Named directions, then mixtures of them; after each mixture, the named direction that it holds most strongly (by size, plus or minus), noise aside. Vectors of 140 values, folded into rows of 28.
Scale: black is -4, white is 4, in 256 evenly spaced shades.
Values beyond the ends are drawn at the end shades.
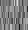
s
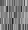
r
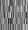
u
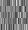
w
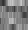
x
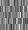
s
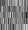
u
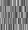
w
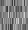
r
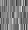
r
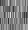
u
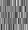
w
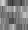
x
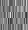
u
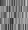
r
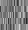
s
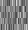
w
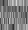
x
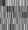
x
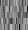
s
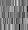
s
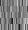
s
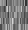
r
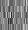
u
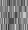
w
